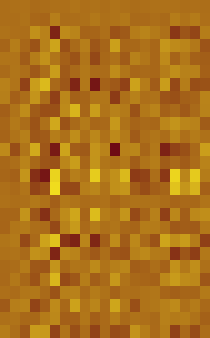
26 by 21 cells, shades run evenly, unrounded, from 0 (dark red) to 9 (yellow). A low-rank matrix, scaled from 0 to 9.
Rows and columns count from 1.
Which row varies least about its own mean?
1
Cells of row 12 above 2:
18
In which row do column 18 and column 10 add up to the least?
7
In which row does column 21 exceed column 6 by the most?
12
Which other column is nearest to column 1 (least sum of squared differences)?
11
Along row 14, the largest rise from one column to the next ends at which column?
6
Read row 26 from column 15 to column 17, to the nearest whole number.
5 4 5
